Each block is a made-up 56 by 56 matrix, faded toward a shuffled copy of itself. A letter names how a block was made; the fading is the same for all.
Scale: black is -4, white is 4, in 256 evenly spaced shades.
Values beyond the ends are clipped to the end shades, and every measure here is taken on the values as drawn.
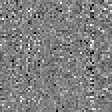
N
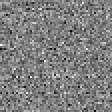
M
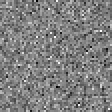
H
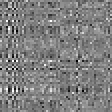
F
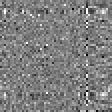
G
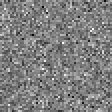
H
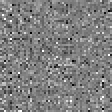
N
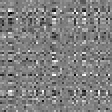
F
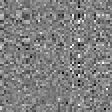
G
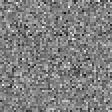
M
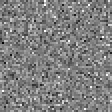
H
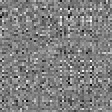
G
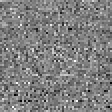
M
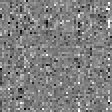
N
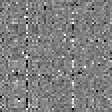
G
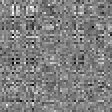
G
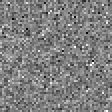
H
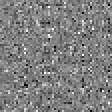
N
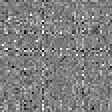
G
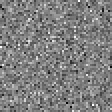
H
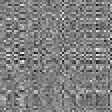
F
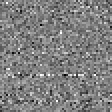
M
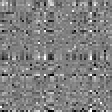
F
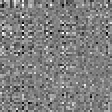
G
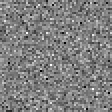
H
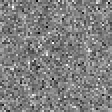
H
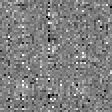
N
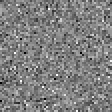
H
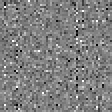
N
